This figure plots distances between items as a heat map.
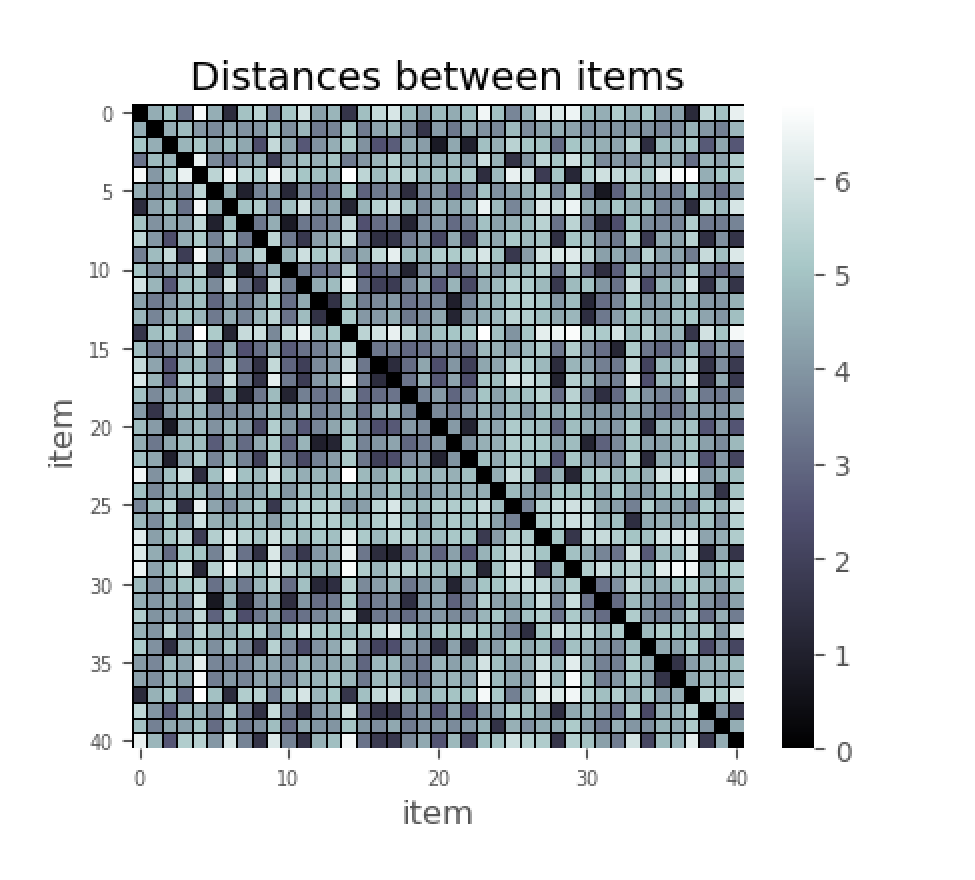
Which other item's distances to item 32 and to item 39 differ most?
24
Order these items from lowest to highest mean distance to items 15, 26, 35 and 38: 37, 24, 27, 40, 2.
40, 2, 24, 37, 27
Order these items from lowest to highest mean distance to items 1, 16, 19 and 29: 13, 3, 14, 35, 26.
13, 35, 26, 3, 14
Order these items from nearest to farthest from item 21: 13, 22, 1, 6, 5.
13, 5, 1, 22, 6
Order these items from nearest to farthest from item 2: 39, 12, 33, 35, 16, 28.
16, 28, 12, 39, 35, 33
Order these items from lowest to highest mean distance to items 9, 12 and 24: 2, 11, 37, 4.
37, 2, 11, 4
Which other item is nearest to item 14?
6
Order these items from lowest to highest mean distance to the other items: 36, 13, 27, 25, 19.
19, 13, 36, 25, 27
